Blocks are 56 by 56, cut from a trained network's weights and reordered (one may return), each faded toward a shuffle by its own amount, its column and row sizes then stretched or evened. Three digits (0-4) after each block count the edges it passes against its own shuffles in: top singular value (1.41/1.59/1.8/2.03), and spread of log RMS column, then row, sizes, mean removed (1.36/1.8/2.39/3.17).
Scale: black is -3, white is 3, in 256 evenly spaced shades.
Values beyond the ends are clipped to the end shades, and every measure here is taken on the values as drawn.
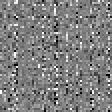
1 4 2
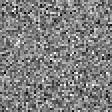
0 0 1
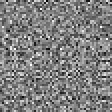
4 0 2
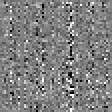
1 4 2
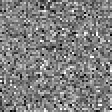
0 1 1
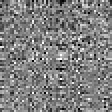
4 3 2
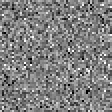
1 2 0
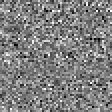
0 0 2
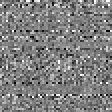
2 1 4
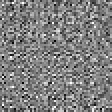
3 2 2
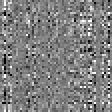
3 4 1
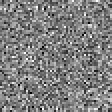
2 0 1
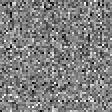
1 1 1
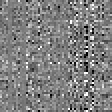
3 4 1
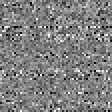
0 1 3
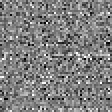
1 2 3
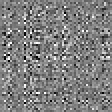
4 4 3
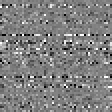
1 2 4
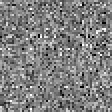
1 2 2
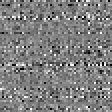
2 1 4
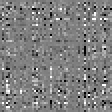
1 4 3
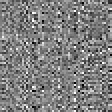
4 3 1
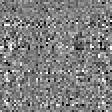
2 2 3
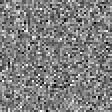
0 0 1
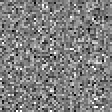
0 3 0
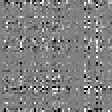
2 4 4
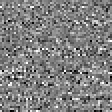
1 0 3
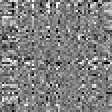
3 3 3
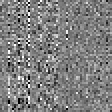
4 4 0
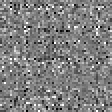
0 3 3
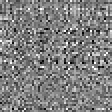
3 1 3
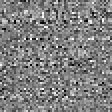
3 1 3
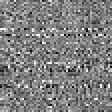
3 0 4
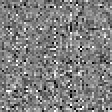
0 3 2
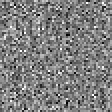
1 2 1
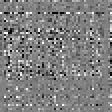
0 4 4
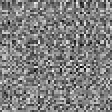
4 1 2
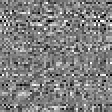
4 0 4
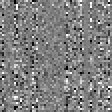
1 4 1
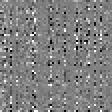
0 4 3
